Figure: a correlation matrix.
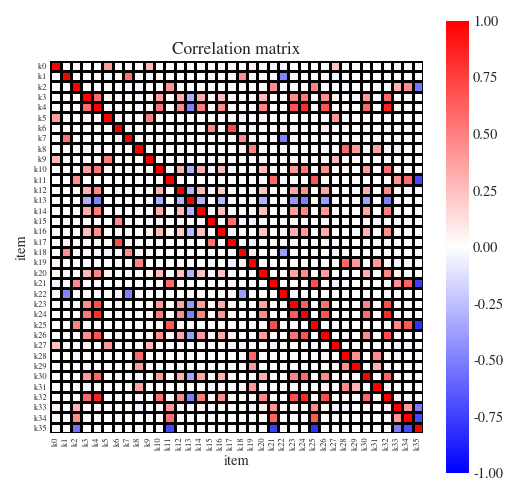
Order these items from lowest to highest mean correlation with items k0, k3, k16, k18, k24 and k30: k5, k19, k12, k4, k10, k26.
k19, k5, k12, k10, k26, k4
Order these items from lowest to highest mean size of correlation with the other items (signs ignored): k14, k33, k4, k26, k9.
k9, k33, k14, k26, k4
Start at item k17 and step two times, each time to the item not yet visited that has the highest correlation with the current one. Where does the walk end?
k15
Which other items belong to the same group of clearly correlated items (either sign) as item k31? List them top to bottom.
k8, k19, k28, k29
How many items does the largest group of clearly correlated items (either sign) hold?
13
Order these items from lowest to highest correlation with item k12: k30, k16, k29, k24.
k29, k16, k30, k24
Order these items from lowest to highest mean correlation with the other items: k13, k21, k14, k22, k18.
k13, k22, k18, k21, k14
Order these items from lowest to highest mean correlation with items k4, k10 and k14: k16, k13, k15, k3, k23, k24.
k13, k15, k16, k3, k23, k24
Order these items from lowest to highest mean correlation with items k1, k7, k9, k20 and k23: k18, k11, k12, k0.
k11, k0, k12, k18
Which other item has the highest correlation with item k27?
k5
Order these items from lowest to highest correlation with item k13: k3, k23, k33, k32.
k32, k23, k3, k33
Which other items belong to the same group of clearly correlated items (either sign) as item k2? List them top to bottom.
k11, k21, k25, k33, k34, k35
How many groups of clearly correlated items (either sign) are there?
6
